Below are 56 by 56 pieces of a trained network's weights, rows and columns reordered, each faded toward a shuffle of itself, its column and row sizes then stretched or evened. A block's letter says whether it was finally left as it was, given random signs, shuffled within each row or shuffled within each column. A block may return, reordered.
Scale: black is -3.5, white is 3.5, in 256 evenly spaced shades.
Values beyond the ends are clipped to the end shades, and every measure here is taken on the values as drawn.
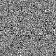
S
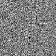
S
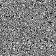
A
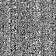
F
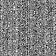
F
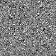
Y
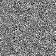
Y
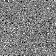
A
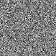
Y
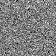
F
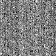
F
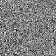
S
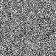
F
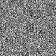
S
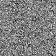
F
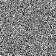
Y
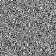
S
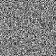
S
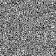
S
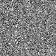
F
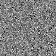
F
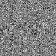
S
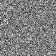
F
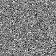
F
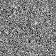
A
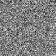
S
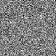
S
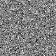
F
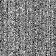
F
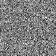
Y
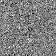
F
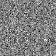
S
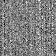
F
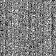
S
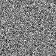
F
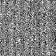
S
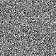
Y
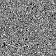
A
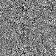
Y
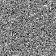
F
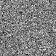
A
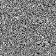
Y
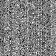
F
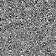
Y
